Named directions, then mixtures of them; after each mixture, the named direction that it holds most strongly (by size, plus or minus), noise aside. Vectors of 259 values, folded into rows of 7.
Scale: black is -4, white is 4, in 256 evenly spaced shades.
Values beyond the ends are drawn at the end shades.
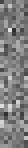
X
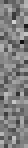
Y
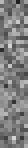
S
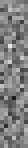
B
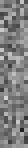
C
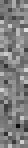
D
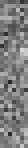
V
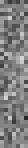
C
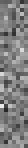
V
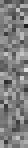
V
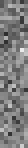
V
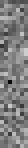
V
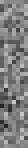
X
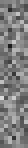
B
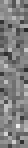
D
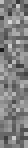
S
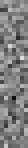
B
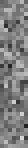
S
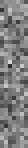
B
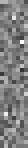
Y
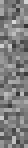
Y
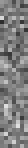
D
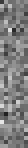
X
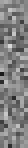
B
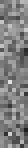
V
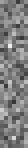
S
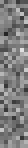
V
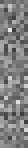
X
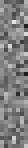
Y
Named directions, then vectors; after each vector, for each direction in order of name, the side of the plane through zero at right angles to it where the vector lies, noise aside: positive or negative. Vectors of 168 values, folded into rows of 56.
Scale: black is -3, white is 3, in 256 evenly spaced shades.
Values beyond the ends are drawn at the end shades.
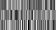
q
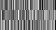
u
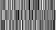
positive, negative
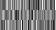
positive, negative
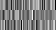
negative, positive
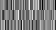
negative, positive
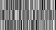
negative, positive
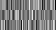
negative, positive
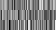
negative, negative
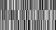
positive, positive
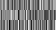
negative, negative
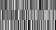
positive, positive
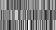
negative, negative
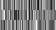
positive, negative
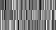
positive, positive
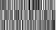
positive, negative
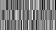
negative, positive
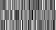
positive, negative
